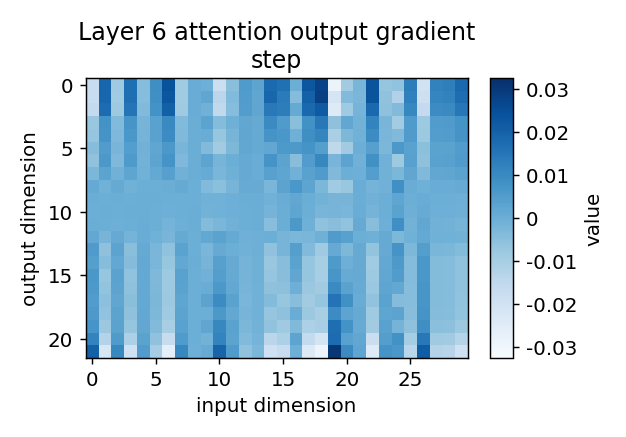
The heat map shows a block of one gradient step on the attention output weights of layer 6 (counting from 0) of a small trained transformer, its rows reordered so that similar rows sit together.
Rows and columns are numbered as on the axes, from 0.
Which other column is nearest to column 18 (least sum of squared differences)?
22
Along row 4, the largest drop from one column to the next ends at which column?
19
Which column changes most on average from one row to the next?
24
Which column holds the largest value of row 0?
18
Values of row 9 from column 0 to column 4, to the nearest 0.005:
0 0 0 0 0
